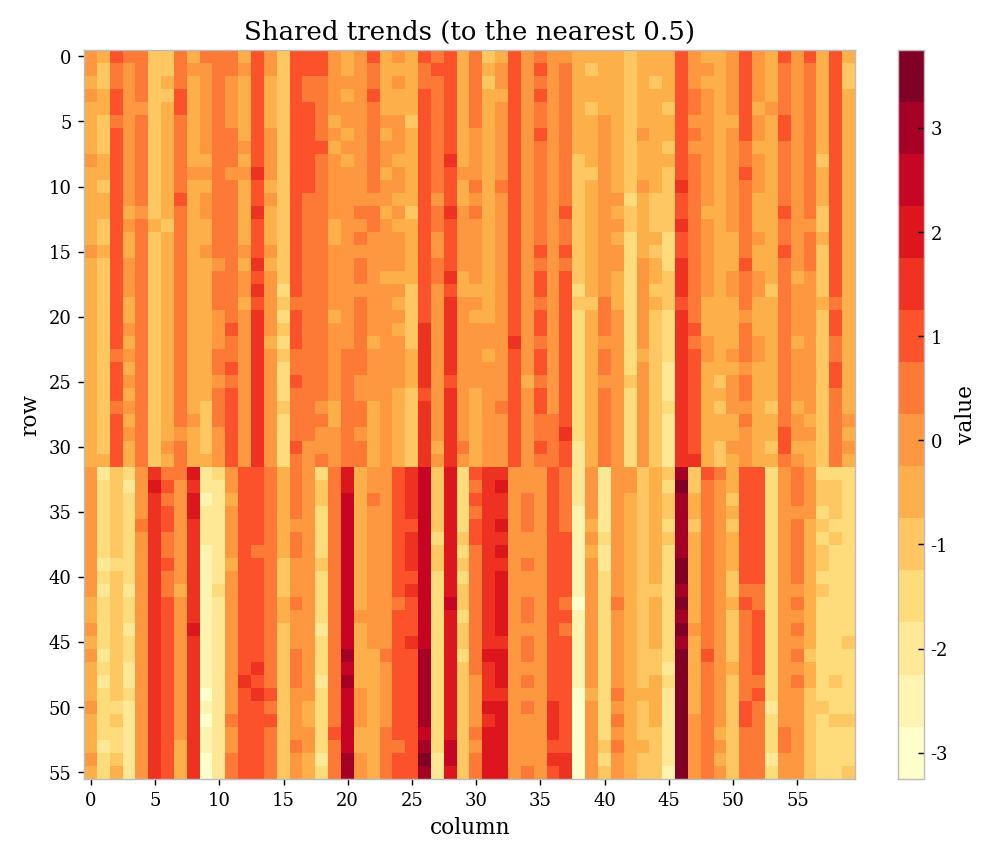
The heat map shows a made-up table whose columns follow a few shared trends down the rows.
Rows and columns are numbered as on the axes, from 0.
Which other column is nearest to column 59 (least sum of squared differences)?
53
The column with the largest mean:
46
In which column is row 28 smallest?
45
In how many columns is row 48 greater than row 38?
11
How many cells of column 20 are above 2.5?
4
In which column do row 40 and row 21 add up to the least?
38
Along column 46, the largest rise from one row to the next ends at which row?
32
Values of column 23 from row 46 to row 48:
0.5 0 0
